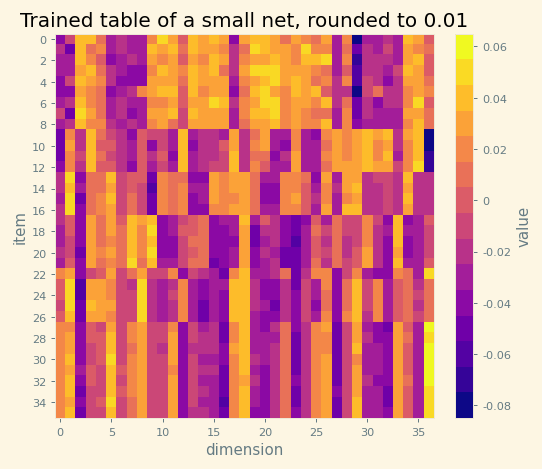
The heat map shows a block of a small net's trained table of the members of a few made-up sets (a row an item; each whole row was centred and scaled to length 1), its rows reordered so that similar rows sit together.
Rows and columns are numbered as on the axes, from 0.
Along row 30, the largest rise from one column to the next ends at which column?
36
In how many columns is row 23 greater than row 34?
16
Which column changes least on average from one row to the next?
6
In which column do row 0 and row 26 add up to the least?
27
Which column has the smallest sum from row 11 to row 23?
2
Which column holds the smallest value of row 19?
23
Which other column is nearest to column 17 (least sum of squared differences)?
1
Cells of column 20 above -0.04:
25
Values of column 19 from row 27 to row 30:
-0.03 -0.03 -0.03 -0.02
